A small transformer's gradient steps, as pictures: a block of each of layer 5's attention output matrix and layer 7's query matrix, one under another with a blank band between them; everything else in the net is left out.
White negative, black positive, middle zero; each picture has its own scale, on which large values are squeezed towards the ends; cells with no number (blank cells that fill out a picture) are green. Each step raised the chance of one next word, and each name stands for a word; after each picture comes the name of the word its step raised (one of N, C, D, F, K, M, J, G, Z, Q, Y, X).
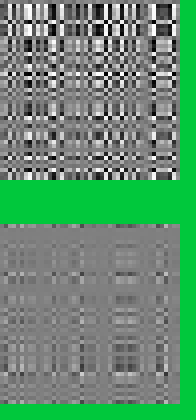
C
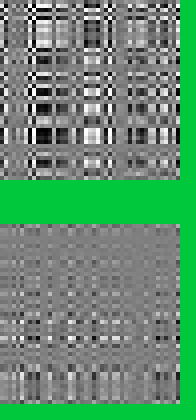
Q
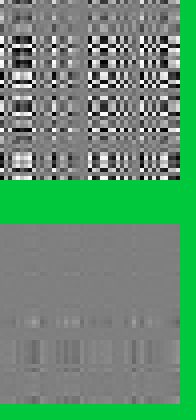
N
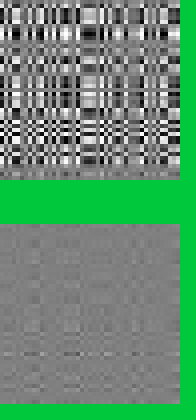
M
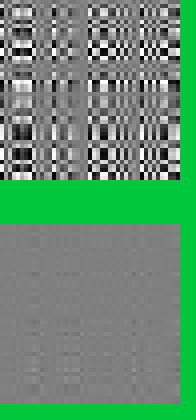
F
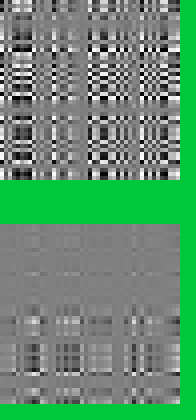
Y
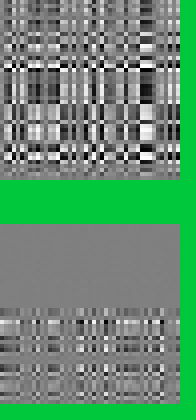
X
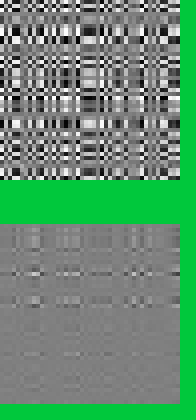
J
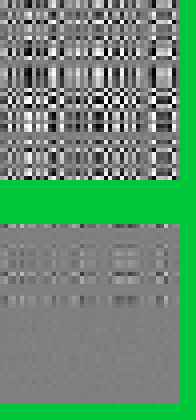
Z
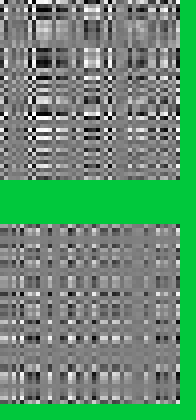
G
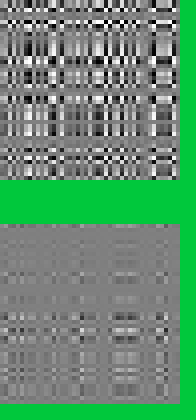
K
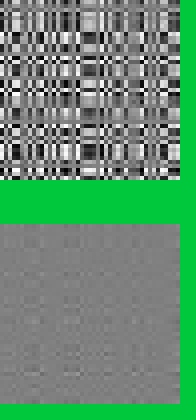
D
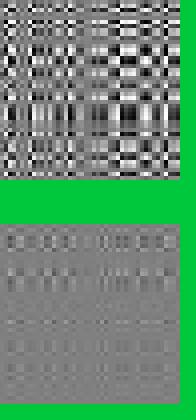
K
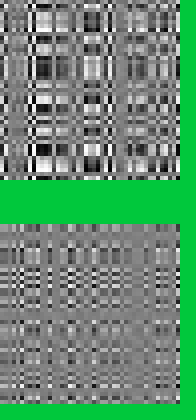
D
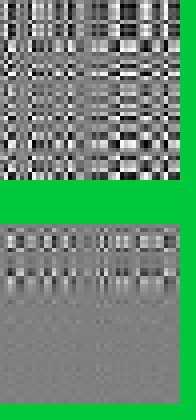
C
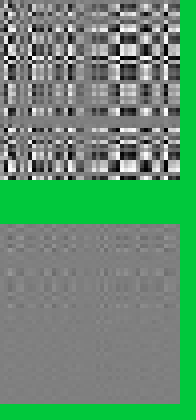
D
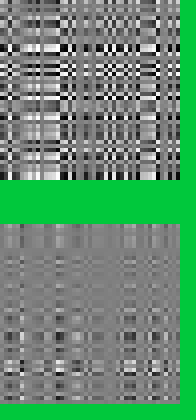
Y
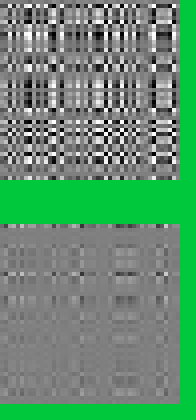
M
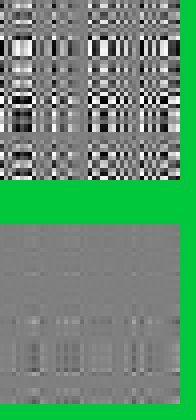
Z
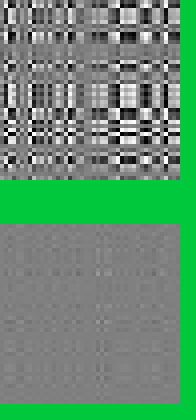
M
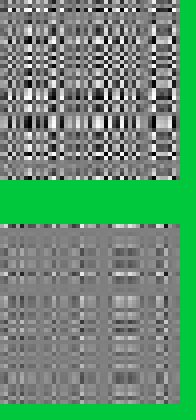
J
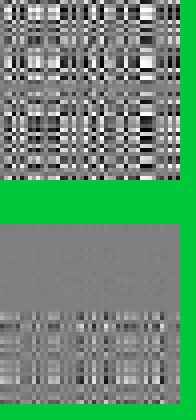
G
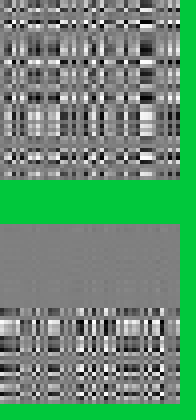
K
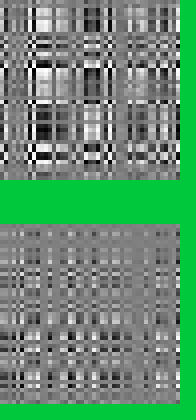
X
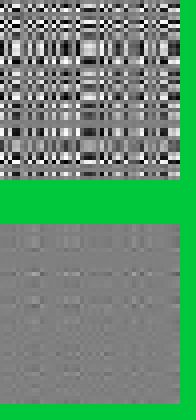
K
